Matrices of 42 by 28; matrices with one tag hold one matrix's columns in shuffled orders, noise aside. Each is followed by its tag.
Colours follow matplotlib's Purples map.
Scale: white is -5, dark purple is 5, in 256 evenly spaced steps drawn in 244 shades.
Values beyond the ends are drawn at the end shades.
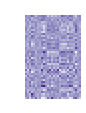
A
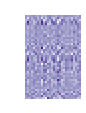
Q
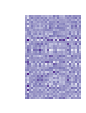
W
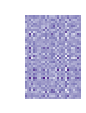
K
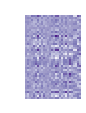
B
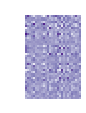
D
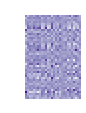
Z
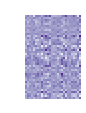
B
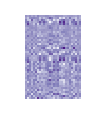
Q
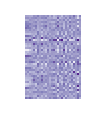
W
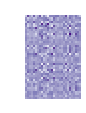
D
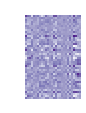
B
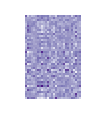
A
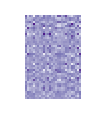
D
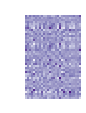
Z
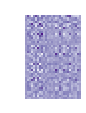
D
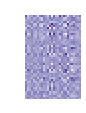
D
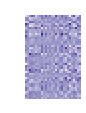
D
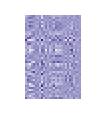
W
